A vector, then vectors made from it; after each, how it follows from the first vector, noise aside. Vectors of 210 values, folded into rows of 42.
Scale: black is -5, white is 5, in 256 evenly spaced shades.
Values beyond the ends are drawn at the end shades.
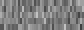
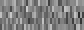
wrapped around, negated.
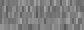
negated, shrunk.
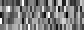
wrapped around, scaled up.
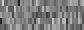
reversed, negated.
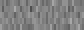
wrapped around, shrunk.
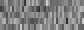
wrapped around, negated.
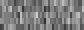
sign-scrambled.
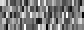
wrapped around, scaled up.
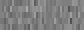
wrapped around, shrunk.
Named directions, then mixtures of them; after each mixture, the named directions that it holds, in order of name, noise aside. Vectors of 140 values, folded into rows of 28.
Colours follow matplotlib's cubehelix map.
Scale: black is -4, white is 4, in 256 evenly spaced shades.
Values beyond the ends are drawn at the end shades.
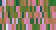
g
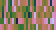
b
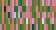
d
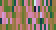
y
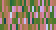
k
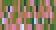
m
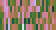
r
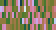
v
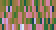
m.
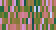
m, v, y.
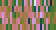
y.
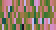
m.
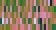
d, m, y.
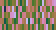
d, g, k.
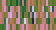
g, k, m.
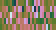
k, y.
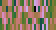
y.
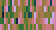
b.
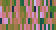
y.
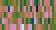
m.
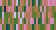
d, g, v.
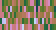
k, m.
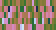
m.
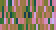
b.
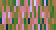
g, r, y.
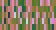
d.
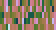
b, r.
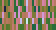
d, y.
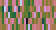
b, d, v.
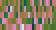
m.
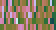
b.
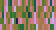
b.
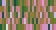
g, k.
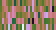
k, m, r.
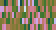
v.
